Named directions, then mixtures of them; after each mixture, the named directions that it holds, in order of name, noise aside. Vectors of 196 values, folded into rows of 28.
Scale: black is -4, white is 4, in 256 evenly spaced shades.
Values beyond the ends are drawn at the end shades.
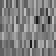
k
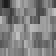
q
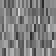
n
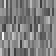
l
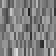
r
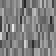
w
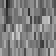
l, q, r.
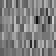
k.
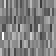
l.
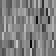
k, n.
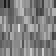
l, n, q.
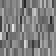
w.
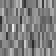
n, w.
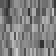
q, r.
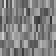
k, l, w.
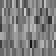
k, w.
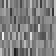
l, r.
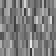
k, r, w.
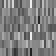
l, n, r.
